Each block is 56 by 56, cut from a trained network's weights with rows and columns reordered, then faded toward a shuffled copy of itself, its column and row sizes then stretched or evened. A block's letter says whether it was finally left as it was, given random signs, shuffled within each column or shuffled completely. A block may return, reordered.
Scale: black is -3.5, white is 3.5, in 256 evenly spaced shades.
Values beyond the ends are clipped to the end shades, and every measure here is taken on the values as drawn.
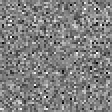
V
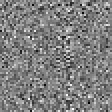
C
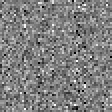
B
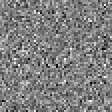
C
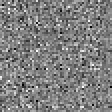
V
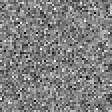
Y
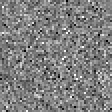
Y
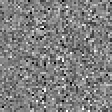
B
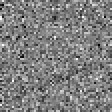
C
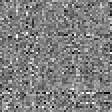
C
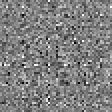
C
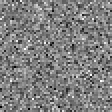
Y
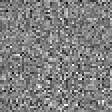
C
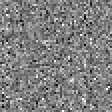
B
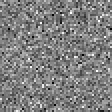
Y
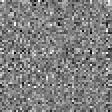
C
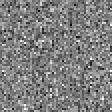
B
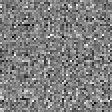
C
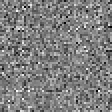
V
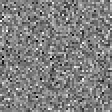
B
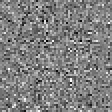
C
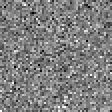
Y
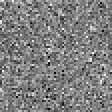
B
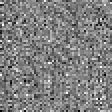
C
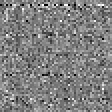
V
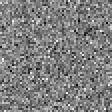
Y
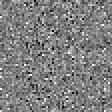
B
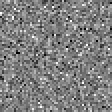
Y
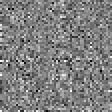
C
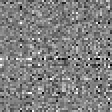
C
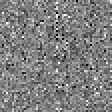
B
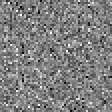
B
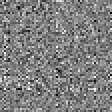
C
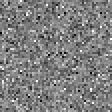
Y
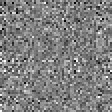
C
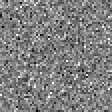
Y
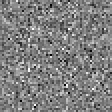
B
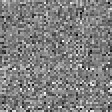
C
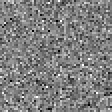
Y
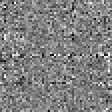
V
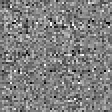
V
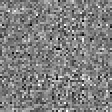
V
